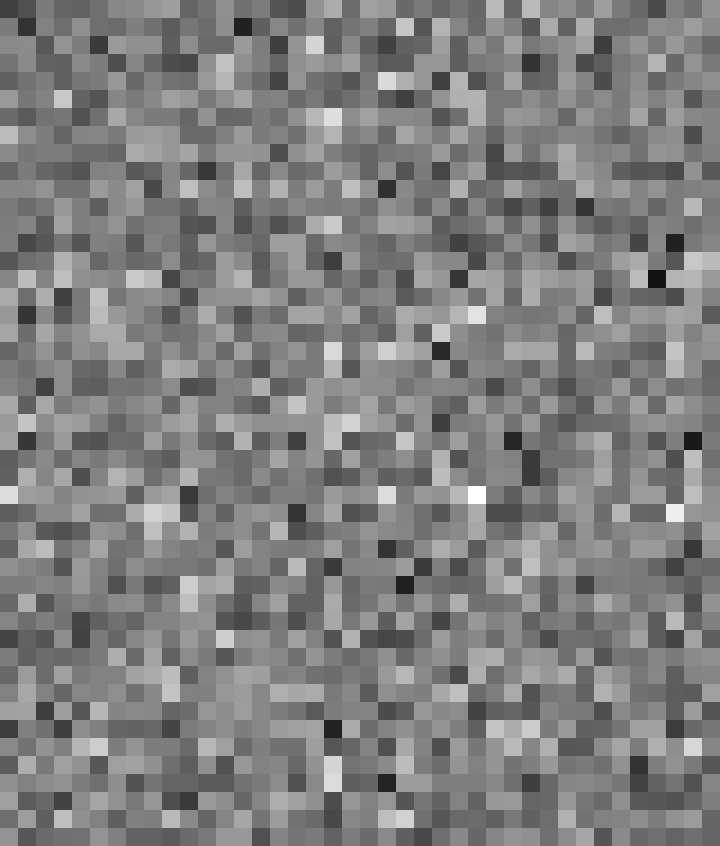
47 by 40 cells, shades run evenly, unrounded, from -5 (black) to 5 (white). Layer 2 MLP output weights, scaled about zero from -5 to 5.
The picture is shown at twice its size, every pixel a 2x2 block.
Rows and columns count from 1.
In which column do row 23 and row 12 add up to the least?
33
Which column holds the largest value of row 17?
6
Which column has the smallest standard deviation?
35
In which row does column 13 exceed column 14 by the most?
2
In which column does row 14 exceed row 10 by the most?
12
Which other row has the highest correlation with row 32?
41
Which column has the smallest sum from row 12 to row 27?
37
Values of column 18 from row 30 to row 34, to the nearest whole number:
-1 0 -1 -1 -1
